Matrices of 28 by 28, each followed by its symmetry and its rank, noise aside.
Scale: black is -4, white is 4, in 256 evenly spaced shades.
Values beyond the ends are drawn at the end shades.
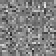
no symmetry, rank five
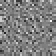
antisymmetric, rank four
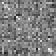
symmetric, rank five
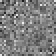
symmetric, rank five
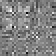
symmetric, rank three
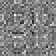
symmetric, rank five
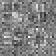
symmetric, rank four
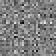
no symmetry, rank three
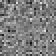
no symmetry, rank four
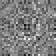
symmetric, rank three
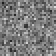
symmetric, rank five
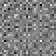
symmetric, rank three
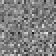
no symmetry, rank four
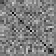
symmetric, rank five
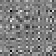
symmetric, rank three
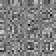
no symmetry, rank three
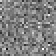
no symmetry, rank five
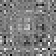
symmetric, rank three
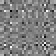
symmetric, rank three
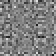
no symmetry, rank four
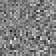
no symmetry, rank five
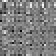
no symmetry, rank four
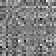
antisymmetric, rank four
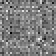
no symmetry, rank four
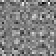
no symmetry, rank three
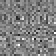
no symmetry, rank five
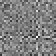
symmetric, rank three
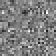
no symmetry, rank four
